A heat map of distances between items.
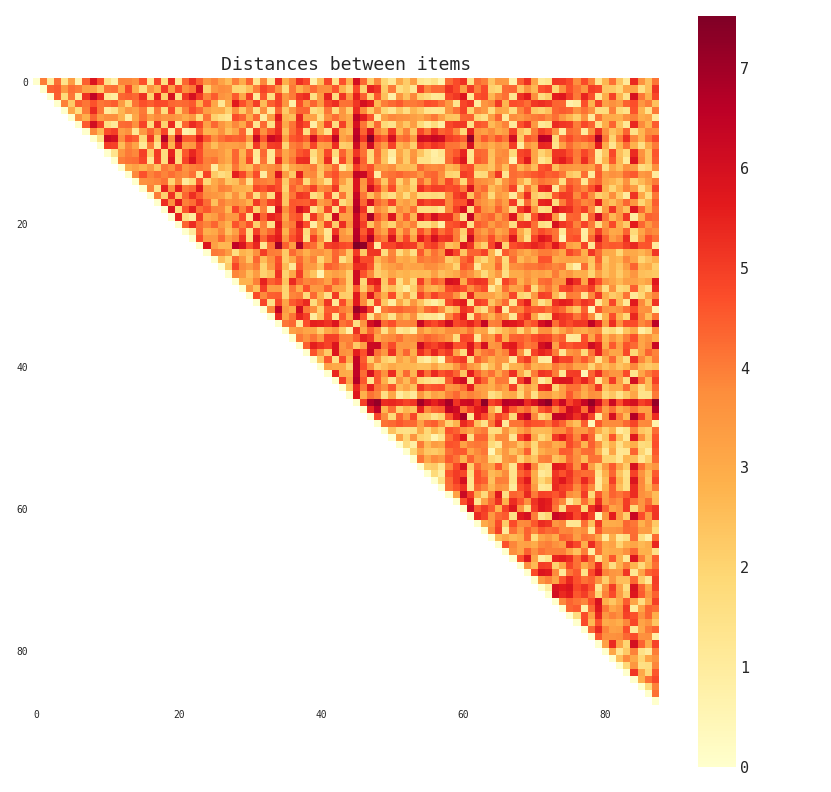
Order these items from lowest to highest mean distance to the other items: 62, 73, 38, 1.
1, 62, 38, 73
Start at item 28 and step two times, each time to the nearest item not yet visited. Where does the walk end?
24
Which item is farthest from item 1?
23
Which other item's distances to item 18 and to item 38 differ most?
47
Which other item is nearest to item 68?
9
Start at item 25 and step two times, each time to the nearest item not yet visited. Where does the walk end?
43
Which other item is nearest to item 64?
52
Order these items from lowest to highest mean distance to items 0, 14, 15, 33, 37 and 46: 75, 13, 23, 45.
13, 75, 45, 23
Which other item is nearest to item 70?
86
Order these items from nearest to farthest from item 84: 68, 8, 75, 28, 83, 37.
68, 28, 8, 37, 75, 83
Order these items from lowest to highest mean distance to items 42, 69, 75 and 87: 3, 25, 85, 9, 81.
3, 25, 85, 81, 9
